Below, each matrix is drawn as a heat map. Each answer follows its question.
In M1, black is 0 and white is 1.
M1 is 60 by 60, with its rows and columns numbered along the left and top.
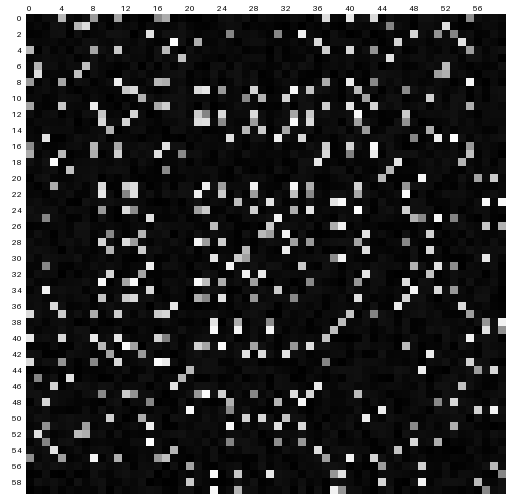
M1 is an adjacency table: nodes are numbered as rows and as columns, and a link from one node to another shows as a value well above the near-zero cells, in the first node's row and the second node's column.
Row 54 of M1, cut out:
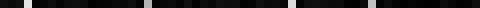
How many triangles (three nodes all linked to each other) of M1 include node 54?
6
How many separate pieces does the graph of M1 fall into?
3
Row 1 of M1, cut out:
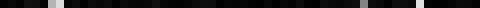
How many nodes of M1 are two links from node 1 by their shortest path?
3
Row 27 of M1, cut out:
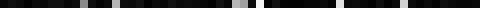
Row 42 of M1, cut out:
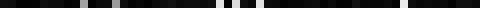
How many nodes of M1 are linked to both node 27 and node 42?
5
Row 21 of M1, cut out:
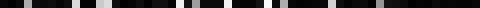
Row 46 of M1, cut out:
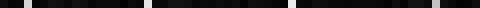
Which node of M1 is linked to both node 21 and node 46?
node 3
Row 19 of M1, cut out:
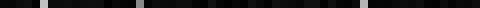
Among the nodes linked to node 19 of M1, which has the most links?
node 17
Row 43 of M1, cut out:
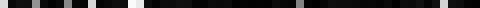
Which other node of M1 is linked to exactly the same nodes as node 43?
node 40
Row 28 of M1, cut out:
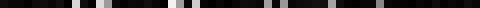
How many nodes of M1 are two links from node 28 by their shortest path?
1
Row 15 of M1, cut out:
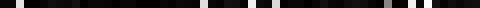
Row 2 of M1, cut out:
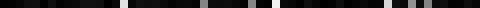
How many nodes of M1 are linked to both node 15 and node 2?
6
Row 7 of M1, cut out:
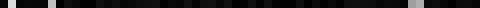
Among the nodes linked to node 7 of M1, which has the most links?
node 51
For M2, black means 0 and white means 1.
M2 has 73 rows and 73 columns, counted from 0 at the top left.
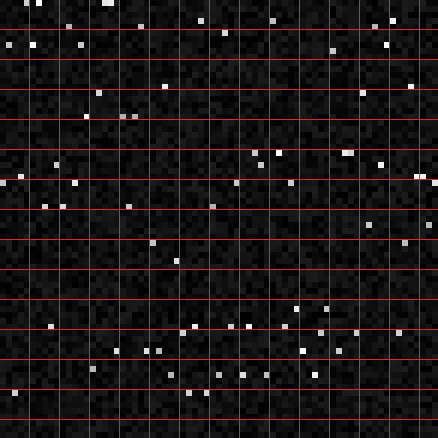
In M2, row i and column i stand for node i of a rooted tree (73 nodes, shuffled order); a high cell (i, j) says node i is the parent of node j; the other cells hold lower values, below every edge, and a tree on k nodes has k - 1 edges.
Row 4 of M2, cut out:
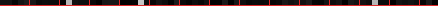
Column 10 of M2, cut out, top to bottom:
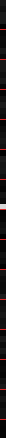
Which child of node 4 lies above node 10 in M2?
62
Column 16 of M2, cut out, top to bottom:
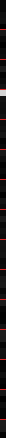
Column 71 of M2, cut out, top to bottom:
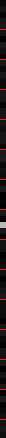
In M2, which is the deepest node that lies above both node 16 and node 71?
37
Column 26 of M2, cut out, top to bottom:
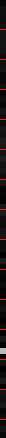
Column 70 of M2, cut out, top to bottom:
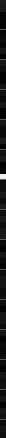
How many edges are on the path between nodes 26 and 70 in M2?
7
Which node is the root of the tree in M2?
51
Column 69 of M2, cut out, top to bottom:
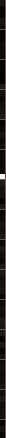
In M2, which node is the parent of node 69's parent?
43
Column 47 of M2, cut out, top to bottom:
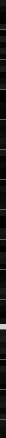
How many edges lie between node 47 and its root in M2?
2
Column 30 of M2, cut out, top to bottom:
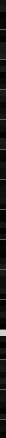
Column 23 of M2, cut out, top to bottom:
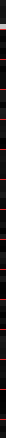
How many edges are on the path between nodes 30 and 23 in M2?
3
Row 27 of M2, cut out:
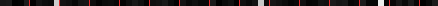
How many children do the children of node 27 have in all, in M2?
1
